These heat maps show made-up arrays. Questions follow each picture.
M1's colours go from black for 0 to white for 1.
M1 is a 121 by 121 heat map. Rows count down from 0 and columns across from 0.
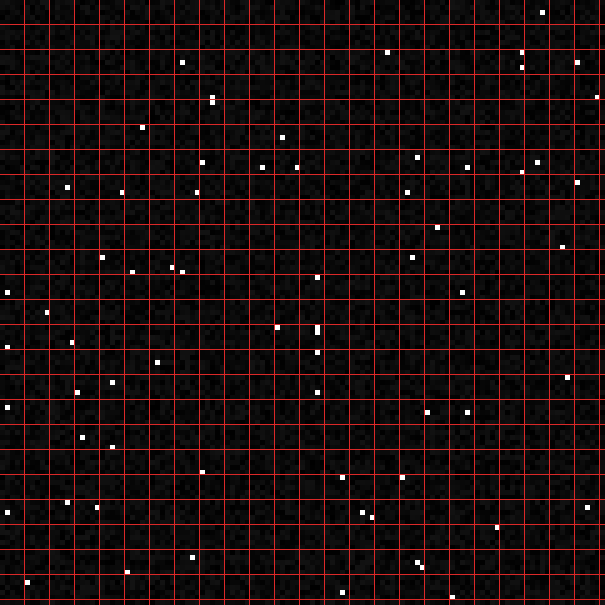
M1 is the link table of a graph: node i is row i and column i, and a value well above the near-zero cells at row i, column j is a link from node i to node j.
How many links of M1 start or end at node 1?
4
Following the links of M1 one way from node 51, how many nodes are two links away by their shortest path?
3
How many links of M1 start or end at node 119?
2
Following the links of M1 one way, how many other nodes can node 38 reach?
4
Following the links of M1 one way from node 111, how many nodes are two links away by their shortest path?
3
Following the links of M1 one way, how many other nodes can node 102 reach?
4
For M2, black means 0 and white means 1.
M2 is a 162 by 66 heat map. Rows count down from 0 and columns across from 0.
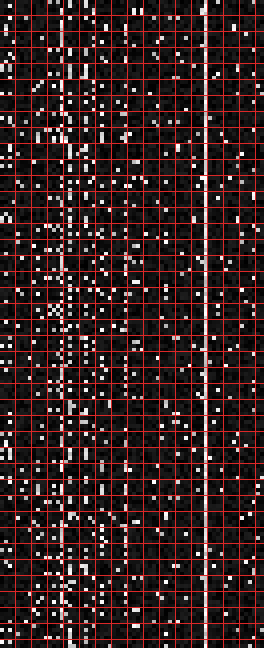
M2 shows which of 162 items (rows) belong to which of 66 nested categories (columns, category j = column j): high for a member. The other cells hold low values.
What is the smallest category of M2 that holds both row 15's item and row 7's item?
26
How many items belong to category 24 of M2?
2
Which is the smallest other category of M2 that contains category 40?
46
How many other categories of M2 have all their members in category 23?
9
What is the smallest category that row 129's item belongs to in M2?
22
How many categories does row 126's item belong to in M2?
3
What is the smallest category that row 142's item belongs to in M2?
29
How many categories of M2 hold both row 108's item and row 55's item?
7
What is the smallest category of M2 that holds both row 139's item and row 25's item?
63
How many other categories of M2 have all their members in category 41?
10
